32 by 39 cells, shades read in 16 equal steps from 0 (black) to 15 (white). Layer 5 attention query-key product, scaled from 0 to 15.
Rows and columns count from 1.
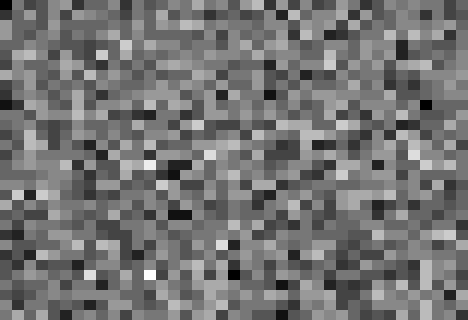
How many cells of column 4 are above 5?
25
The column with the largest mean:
17
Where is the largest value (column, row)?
13, 28
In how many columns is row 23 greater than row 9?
16
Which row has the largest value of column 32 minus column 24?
29
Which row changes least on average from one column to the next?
24
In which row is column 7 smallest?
27
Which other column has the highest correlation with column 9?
23
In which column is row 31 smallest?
8
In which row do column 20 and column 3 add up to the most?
15
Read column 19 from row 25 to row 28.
13 5 10 9
